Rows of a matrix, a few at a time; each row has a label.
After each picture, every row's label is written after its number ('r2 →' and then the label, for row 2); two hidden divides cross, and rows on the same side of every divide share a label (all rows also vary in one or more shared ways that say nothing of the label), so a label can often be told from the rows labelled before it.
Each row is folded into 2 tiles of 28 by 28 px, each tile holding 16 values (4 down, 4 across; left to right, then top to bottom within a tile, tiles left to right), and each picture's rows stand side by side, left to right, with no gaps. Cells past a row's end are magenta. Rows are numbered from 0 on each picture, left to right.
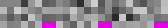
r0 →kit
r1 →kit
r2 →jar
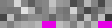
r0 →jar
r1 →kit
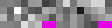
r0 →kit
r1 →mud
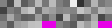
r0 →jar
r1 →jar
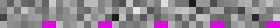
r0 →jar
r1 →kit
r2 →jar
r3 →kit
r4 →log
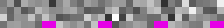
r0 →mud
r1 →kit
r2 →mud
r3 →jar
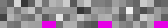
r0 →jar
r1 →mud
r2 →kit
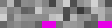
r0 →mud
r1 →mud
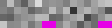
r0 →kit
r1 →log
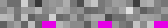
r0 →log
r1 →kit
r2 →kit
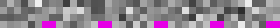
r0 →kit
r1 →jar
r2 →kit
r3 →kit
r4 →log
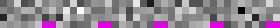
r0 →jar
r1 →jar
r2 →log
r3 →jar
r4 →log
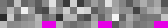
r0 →jar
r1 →jar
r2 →mud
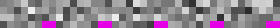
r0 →log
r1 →mud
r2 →mud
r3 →kit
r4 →mud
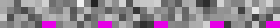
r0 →mud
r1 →log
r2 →mud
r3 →jar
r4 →log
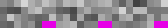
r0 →log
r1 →log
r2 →jar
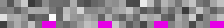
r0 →log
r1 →jar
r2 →kit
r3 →log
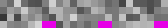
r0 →jar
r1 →mud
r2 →jar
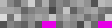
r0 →mud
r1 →log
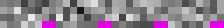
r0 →kit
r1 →mud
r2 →mud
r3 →kit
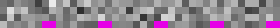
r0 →jar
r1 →mud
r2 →log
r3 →mud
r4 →mud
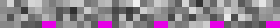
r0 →mud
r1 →log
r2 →log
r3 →jar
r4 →mud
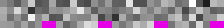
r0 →kit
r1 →jar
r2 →jar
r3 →log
